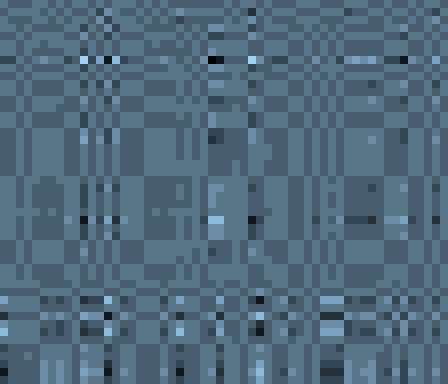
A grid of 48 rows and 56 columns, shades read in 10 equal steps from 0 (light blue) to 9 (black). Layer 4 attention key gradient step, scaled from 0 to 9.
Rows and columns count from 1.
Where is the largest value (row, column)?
8, 27
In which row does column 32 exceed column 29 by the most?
28
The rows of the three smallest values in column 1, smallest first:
42, 38, 41
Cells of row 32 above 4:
26
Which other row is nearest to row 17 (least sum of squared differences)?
5
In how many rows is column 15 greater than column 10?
19
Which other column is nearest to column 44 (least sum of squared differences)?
6
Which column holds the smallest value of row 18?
11
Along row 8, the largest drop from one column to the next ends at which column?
15
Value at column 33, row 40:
1
